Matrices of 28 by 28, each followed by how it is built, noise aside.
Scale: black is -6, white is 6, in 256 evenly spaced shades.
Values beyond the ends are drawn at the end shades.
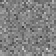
repeating columns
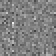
uneven columns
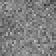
smooth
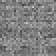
blocks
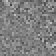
upper triangular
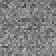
blocks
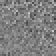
upper triangular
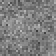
smooth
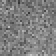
smooth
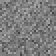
Hankel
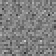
repeating columns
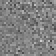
upper triangular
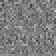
repeating columns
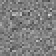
low rank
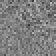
upper triangular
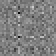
low rank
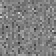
uneven columns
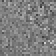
upper triangular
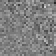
upper triangular
